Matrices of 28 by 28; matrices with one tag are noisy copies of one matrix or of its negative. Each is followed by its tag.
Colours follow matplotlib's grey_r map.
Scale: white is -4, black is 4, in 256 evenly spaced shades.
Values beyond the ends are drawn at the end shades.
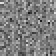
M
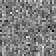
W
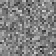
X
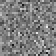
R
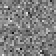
X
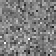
M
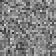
M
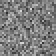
X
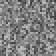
M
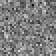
M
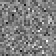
X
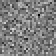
R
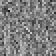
M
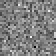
R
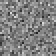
W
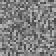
R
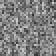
M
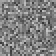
X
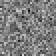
X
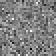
R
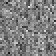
M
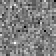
W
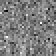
M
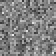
M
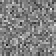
W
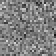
R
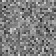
R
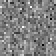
M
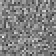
X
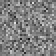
X
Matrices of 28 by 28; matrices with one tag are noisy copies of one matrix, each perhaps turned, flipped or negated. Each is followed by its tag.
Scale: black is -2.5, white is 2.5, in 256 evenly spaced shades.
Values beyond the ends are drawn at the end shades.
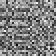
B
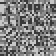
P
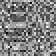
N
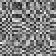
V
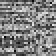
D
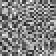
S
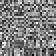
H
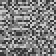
B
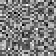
S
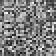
P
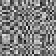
V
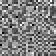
S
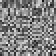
H
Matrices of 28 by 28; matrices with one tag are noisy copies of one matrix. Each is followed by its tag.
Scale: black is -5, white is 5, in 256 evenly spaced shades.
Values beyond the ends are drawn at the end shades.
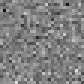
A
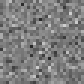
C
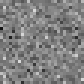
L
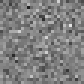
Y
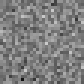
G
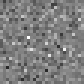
G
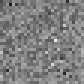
Y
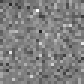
Y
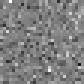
C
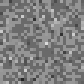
G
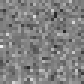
A
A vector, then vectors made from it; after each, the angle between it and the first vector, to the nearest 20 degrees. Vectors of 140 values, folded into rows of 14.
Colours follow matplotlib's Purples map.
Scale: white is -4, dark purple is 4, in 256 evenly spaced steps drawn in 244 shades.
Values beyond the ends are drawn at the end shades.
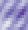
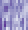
120 degrees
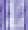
80 degrees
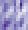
140 degrees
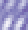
40 degrees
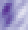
120 degrees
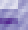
120 degrees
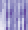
60 degrees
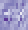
120 degrees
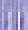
100 degrees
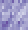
140 degrees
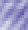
20 degrees
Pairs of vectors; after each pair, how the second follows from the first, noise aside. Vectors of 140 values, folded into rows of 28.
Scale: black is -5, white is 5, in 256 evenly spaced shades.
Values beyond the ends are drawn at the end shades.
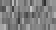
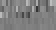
reversed, partly zeroed.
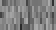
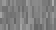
negated, shrunk.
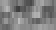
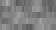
wrapped around, shrunk.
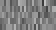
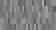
negated, shrunk.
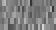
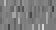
partly zeroed.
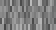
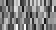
reversed, scaled up.
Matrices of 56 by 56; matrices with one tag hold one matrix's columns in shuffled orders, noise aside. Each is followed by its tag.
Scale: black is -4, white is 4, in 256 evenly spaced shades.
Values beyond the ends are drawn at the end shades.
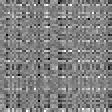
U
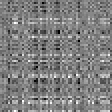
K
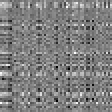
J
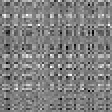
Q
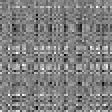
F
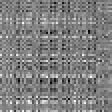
K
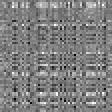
J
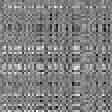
F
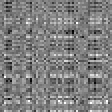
K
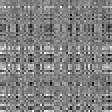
F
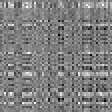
J
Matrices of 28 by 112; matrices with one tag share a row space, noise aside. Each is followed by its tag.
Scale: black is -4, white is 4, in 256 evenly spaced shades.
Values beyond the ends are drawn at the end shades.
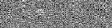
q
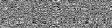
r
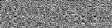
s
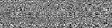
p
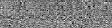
p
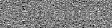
q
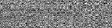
p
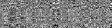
r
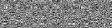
r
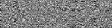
s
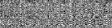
p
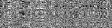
q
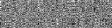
s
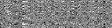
q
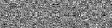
r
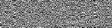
s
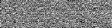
s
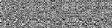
s
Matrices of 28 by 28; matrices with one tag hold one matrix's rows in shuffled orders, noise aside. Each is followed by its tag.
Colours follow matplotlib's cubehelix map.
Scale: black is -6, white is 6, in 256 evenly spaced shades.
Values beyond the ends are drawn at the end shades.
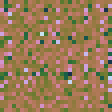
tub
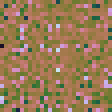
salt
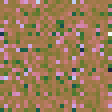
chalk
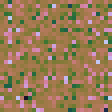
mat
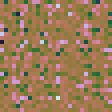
salt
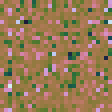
mat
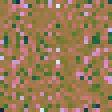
salt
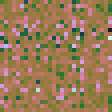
chalk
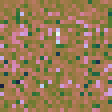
salt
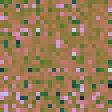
chalk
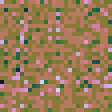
salt
